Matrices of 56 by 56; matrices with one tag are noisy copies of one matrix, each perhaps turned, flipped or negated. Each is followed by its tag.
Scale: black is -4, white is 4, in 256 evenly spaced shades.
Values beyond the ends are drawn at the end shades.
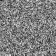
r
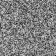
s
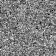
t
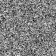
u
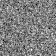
s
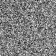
s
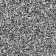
r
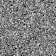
t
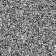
r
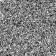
r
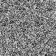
r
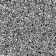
r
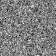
s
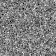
r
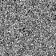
u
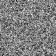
u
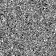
u
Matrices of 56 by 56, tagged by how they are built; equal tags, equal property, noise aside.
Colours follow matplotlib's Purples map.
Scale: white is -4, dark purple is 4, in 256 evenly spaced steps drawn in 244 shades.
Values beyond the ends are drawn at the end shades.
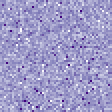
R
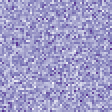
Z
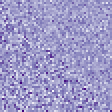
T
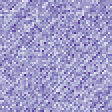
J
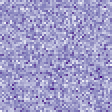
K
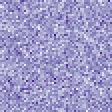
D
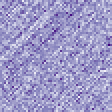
J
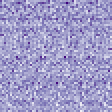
K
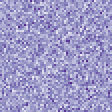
Z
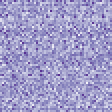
K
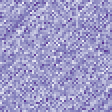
J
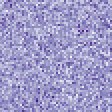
Z
